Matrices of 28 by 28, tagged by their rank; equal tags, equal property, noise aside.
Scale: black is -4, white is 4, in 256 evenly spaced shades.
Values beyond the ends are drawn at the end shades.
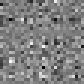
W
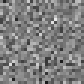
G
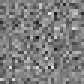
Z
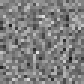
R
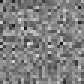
G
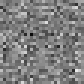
Z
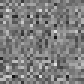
W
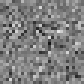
G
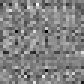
Z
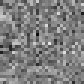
G
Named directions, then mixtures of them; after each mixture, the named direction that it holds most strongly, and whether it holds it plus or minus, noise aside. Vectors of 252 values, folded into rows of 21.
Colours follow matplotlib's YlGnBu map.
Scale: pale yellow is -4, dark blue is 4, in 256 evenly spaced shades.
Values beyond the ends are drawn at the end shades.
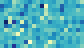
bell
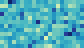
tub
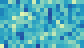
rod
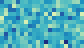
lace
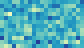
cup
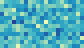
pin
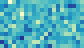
tub, minus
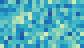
rod, plus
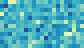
tub, minus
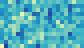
rod, plus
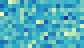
tub, minus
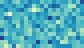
cup, plus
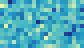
tub, plus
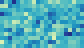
tub, plus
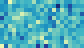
rod, plus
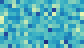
lace, plus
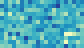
cup, plus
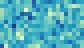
rod, minus
